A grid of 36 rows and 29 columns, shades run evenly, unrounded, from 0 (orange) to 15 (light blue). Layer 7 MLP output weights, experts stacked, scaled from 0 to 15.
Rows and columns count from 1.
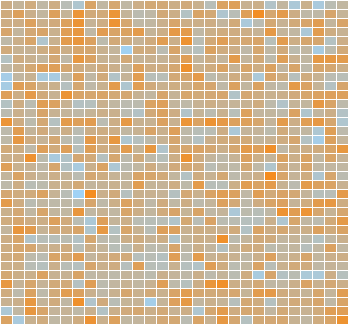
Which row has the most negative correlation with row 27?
3
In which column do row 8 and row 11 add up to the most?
20
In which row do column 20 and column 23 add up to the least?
17
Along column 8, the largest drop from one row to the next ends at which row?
22
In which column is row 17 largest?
14
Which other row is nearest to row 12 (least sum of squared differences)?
13
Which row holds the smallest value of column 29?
36
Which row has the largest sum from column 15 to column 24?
25
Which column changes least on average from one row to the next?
2
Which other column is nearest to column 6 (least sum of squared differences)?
11
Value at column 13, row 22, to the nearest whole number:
8
